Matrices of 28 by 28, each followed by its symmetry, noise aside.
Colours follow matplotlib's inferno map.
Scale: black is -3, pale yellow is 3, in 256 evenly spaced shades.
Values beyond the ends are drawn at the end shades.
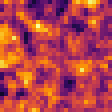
antisymmetric.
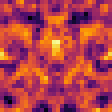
mirrored left to right.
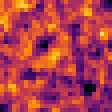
symmetric.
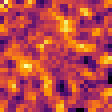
symmetric.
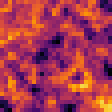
symmetric.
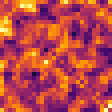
symmetric.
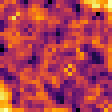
symmetric.
